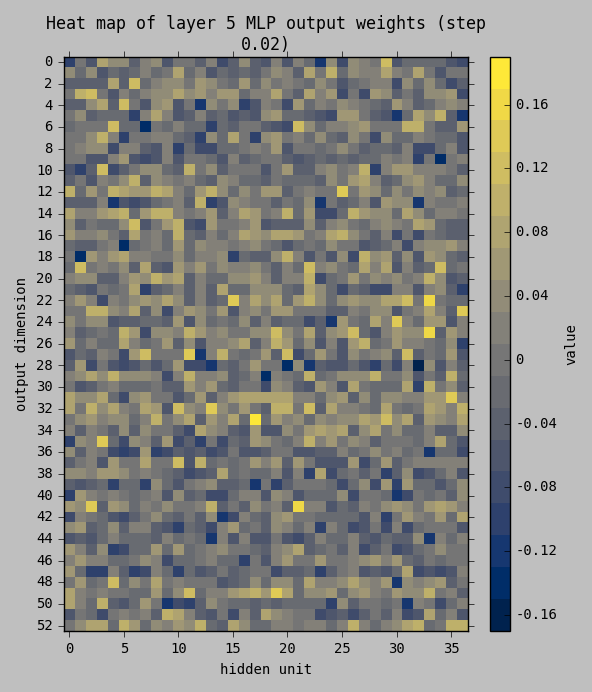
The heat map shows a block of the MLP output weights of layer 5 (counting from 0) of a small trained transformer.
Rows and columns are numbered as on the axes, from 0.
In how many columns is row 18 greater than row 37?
16
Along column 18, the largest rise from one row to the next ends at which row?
31
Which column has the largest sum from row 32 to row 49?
19
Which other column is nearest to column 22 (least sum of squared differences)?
24
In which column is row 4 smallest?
12
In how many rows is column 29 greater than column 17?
23
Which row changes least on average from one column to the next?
46
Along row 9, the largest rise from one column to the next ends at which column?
35
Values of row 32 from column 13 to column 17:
0.14 0.04 0 0.06 0
